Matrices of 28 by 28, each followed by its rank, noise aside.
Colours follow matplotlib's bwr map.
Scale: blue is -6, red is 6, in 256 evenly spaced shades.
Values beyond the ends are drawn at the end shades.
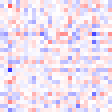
four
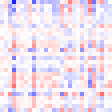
two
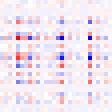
one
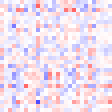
four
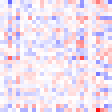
four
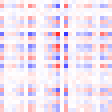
one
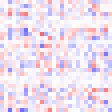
four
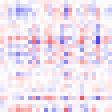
two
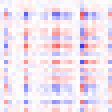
one
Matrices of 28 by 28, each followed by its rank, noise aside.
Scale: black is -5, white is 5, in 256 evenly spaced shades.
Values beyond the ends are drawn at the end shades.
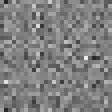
six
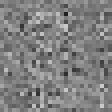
four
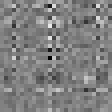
two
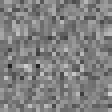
six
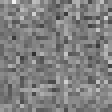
six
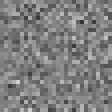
five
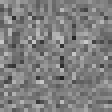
five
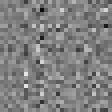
four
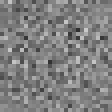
six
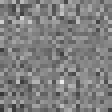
three
